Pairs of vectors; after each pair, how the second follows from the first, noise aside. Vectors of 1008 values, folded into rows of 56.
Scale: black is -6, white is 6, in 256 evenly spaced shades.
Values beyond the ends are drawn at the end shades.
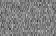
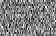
reversed, negated, scaled up.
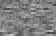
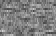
copied.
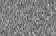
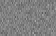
shrunk.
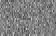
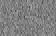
reversed, negated, shrunk.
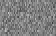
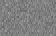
shrunk.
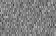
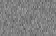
wrapped around, shrunk.
